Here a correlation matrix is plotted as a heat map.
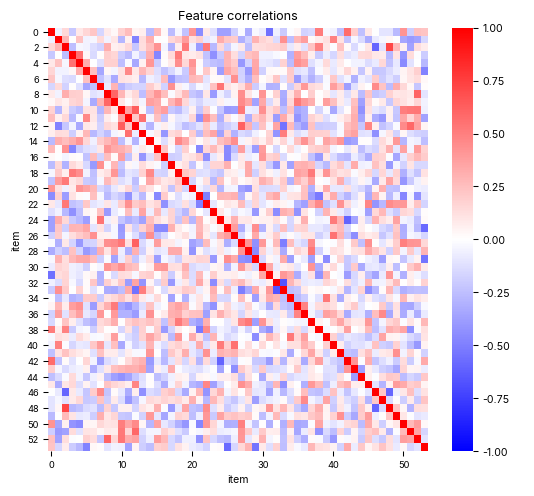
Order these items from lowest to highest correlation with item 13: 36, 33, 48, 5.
36, 48, 5, 33
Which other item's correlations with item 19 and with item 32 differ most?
33
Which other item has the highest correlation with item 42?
0
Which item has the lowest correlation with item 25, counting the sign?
53
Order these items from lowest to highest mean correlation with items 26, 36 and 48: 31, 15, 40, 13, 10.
10, 13, 15, 31, 40
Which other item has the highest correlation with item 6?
26
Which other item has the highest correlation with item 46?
7
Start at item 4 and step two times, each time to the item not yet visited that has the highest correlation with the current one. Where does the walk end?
18
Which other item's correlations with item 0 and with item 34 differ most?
31
